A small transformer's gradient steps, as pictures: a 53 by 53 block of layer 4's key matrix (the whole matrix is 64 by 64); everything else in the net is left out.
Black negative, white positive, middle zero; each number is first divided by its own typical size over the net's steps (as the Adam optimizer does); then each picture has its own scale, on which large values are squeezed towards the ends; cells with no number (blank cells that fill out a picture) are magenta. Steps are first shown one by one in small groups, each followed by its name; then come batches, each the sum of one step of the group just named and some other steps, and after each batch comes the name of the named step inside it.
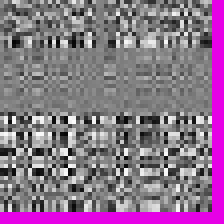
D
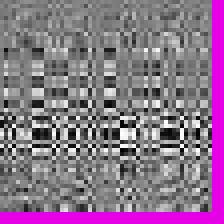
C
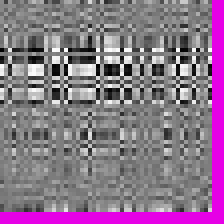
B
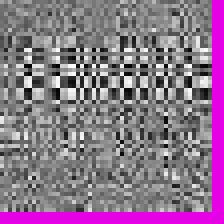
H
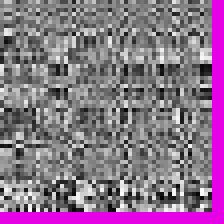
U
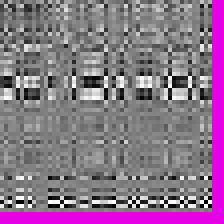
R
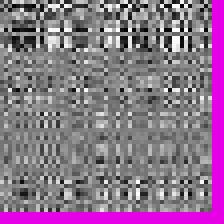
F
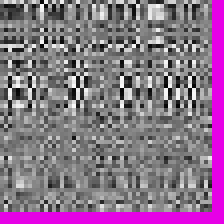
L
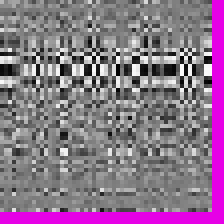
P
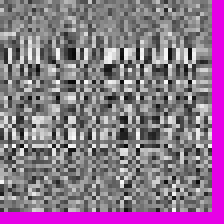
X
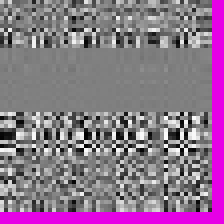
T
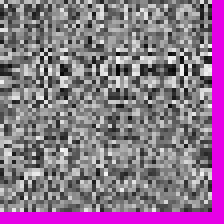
P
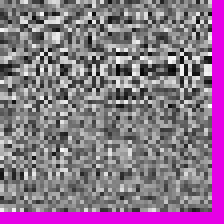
P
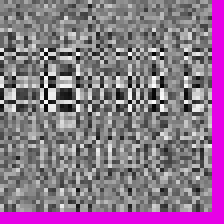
T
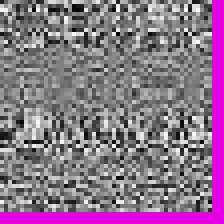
T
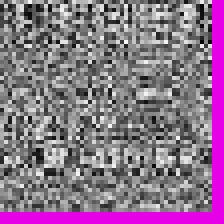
D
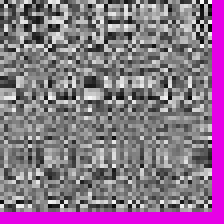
R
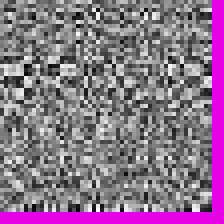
H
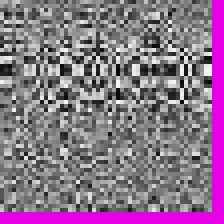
P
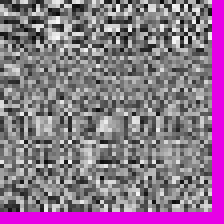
F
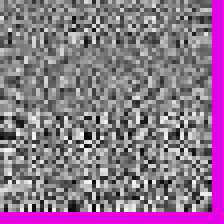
T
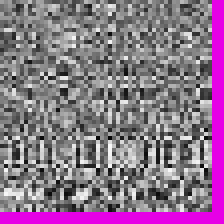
U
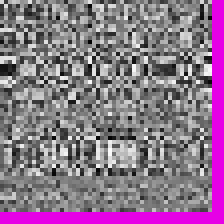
P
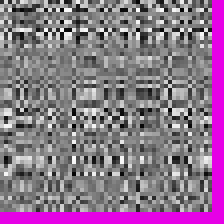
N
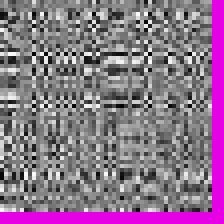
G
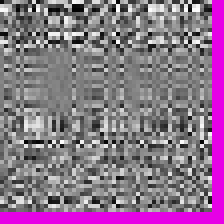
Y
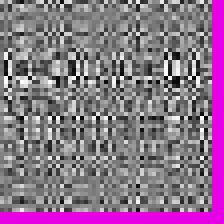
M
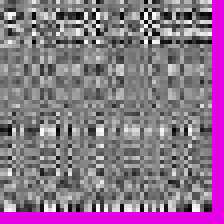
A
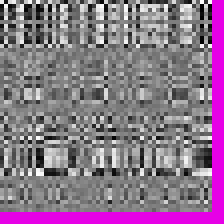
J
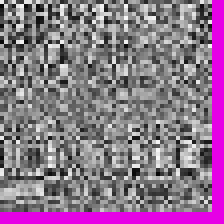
J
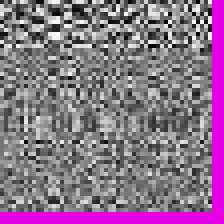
Y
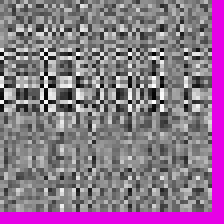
N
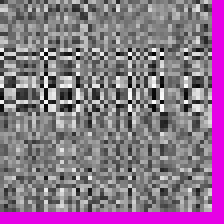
Y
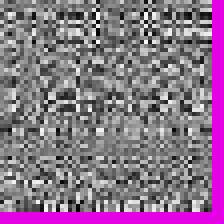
A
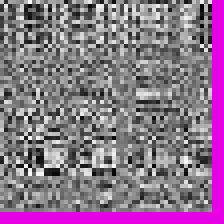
J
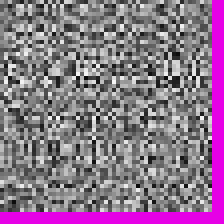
M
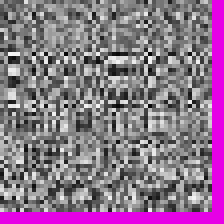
G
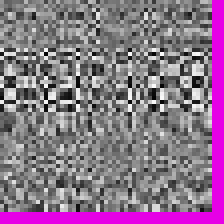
A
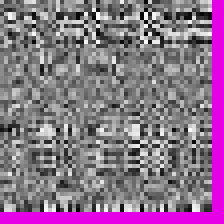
A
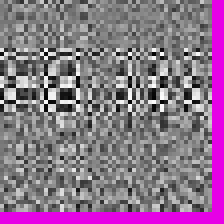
M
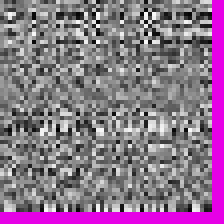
A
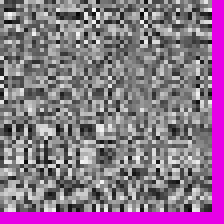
A
